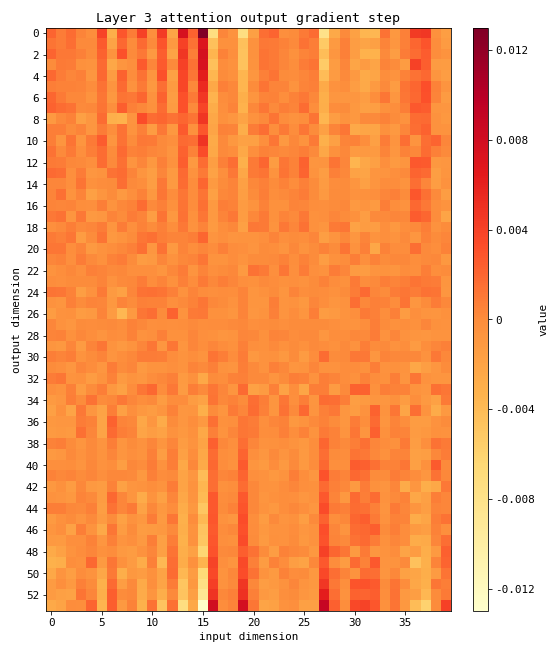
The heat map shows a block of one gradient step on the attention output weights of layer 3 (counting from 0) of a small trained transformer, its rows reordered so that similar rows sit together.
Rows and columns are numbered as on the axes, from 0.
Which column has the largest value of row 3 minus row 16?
15
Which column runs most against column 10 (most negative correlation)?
3
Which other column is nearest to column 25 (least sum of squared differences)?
21
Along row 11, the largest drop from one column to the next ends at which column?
16
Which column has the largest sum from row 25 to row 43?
19
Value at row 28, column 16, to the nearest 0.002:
0
